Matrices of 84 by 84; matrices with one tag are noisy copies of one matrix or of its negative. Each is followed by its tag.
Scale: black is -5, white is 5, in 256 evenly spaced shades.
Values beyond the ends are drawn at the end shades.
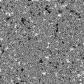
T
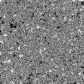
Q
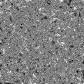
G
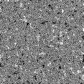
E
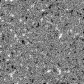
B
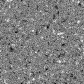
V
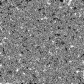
G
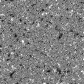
B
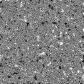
E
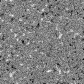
B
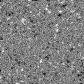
T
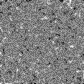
G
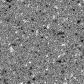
V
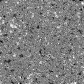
Q
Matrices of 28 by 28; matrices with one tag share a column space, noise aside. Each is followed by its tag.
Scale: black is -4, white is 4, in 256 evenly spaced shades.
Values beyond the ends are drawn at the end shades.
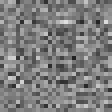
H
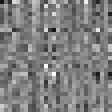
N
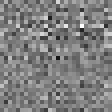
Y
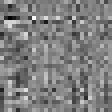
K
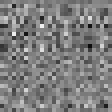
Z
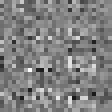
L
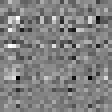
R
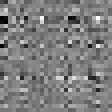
R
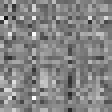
K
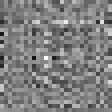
H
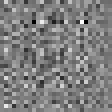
H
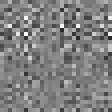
Y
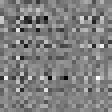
R
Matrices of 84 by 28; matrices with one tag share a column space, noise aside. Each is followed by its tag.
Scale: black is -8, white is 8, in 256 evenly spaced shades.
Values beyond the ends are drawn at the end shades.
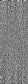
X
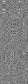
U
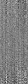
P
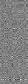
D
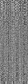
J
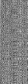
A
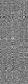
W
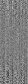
P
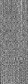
A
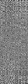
X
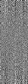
X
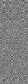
D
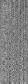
A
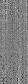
P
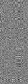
D
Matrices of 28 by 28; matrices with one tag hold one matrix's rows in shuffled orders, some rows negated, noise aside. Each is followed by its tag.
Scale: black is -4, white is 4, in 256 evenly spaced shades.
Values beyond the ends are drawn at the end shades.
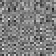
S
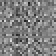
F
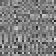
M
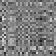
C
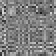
C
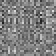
S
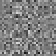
F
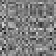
C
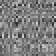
M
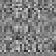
F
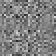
F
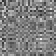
C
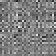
M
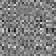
S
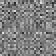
S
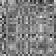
C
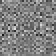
S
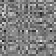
C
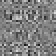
F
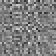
F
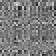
M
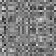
C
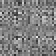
M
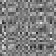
C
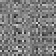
M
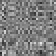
C
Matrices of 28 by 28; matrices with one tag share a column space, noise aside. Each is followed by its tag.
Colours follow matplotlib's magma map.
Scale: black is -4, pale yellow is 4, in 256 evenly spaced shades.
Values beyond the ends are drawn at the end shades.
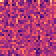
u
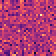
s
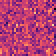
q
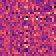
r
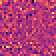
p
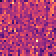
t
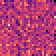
u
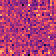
s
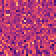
s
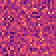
r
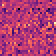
q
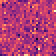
t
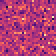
r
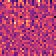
u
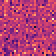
s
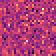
q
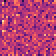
u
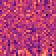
s
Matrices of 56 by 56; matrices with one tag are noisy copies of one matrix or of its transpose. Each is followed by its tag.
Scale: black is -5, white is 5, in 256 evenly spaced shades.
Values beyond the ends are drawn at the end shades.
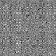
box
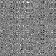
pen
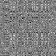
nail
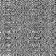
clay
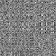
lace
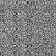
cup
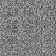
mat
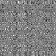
cup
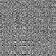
lace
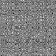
box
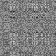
nail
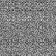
box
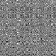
mat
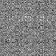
box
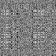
nail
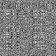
nail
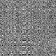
lace
